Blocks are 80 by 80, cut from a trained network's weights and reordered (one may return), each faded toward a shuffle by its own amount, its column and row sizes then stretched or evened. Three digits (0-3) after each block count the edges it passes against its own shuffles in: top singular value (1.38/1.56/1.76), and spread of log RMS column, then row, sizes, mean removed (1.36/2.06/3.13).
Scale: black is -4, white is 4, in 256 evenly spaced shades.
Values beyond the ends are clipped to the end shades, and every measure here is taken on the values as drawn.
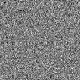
2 0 1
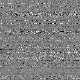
0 0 3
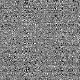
1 2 1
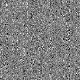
1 2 0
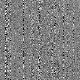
1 3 0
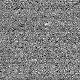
1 0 1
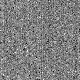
0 0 0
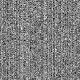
3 1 0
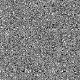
2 1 1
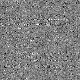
0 0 2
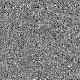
1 1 1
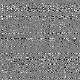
1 1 3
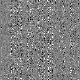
0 3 0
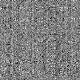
1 0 2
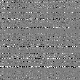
2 1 3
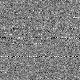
2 0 2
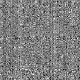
2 0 2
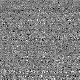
0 0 2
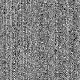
2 1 0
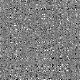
0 2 2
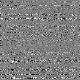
3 1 3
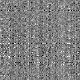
3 1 2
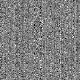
1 2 0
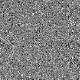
0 2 1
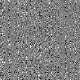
1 3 1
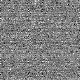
2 1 0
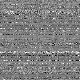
3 0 3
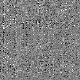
0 2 2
